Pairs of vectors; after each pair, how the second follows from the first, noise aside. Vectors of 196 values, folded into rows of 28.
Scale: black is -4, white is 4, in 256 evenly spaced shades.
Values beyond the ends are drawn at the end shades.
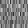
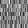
copied.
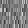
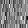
reversed, negated.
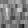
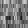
reversed, negated.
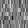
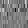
reversed, partly zeroed.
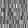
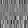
reversed, negated, partly zeroed.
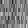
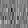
wrapped around, partly zeroed.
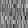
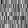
wrapped around, negated.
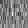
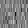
reversed, negated, partly zeroed.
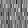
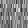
copied.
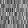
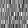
reversed.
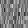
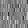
reversed, partly zeroed.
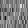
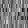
reversed.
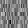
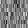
reversed.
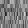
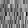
copied.
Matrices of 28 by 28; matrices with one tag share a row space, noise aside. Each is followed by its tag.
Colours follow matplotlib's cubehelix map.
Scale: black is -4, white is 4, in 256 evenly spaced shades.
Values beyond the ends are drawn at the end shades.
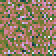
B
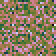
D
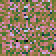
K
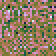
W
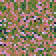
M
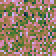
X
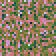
W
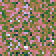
K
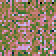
D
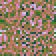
M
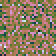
M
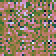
B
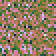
W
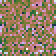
M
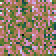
B
